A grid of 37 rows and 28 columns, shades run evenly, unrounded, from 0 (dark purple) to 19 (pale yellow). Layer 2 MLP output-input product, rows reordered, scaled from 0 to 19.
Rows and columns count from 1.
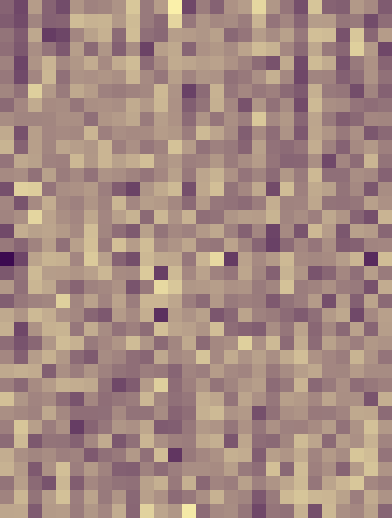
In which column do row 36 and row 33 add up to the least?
13
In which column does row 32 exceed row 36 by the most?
8
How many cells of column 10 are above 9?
24
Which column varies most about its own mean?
2
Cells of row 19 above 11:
16
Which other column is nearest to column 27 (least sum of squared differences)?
17
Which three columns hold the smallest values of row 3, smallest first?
4, 5, 25
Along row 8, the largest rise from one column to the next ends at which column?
23
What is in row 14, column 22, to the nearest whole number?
10
